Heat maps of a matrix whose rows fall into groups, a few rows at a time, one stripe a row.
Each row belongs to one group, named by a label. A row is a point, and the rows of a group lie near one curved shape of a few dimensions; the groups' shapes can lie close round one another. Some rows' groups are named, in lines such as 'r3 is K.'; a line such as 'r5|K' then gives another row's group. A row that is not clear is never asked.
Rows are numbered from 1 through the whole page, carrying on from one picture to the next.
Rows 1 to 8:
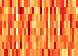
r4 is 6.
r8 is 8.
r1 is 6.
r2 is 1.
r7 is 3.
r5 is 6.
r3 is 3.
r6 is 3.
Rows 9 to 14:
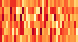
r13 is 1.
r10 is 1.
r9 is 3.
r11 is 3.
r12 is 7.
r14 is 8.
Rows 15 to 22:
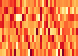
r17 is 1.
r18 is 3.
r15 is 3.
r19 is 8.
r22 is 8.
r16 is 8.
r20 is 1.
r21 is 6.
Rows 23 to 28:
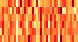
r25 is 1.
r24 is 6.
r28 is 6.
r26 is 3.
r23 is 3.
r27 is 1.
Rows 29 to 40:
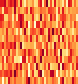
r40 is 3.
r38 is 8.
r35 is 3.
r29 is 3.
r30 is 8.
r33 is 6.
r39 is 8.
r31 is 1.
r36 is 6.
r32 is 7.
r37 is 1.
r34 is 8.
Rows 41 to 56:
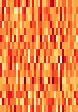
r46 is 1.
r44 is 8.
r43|1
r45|6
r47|6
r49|8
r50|6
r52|6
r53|6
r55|1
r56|8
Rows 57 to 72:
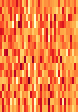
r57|8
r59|3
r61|3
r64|8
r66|7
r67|8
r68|3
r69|1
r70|8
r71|1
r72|1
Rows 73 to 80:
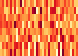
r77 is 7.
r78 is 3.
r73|3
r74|1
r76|8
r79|8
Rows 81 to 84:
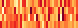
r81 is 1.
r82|8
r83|8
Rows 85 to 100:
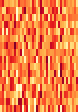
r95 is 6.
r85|1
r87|3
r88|8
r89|3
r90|6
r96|6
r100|8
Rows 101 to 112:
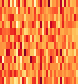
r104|1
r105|3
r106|1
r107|3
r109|8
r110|1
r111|3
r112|1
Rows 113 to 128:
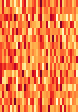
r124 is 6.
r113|1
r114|1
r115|8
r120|3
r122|3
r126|1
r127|8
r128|1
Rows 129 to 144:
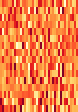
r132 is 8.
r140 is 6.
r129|6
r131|3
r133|8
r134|8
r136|8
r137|1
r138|8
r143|1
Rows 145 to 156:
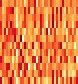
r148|6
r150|3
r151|6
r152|3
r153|1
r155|6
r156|6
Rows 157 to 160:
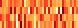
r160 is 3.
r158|8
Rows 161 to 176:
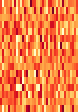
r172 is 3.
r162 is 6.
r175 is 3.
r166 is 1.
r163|3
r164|8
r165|8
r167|6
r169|1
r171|8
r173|1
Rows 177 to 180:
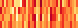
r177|1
